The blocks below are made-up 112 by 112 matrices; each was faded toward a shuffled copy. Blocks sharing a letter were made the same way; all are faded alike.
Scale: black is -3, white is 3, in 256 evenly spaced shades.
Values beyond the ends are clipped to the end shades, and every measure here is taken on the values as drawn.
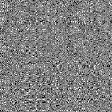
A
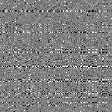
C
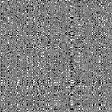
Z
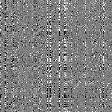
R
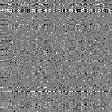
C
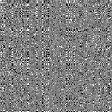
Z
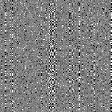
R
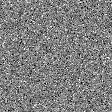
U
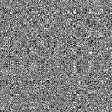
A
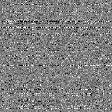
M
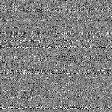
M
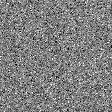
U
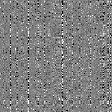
R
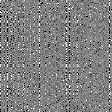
R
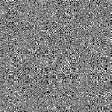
A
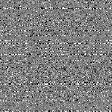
M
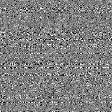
M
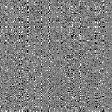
Z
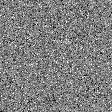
U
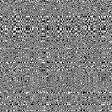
C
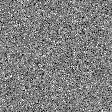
U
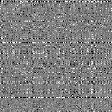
C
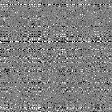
C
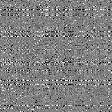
C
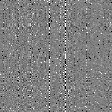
R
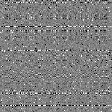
C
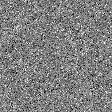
U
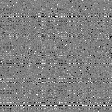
C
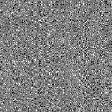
A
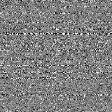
M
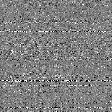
M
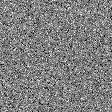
U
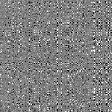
Z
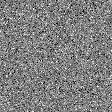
U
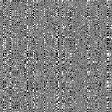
R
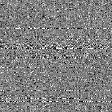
M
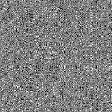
A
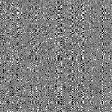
Z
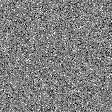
U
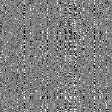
R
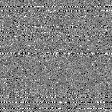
M
